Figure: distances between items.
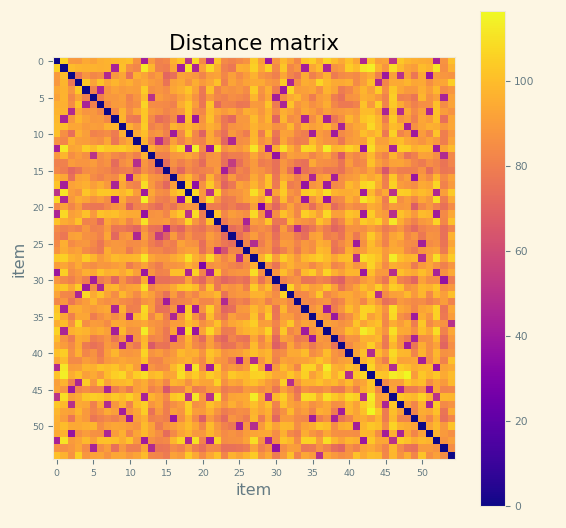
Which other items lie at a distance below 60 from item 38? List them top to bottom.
10, 16, 35, 49
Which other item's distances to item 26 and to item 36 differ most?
22
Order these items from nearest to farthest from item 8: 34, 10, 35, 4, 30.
34, 30, 10, 35, 4
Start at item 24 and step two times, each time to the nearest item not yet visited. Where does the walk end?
14
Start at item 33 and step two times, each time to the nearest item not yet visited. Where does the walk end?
23
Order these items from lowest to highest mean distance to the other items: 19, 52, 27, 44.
19, 52, 44, 27
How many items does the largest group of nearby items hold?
8
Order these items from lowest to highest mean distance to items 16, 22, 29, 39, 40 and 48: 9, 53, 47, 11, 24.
9, 53, 24, 11, 47
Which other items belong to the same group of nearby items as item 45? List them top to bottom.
2, 7, 47, 51
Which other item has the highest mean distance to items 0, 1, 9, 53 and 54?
43
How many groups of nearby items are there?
15
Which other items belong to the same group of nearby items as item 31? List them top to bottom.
4, 6
